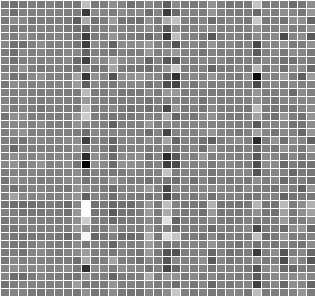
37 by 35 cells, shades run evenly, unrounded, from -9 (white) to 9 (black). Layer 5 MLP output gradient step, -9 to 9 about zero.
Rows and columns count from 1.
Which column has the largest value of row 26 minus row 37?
20
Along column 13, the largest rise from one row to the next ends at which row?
10
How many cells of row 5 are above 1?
6
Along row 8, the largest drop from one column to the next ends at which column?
11
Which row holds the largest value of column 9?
3
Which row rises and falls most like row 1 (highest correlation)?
14
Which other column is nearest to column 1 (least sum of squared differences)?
22
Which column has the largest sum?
19
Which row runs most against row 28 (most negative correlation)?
5
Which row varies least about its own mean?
13
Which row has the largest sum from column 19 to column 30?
32
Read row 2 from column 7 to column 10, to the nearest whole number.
0 0 0 5
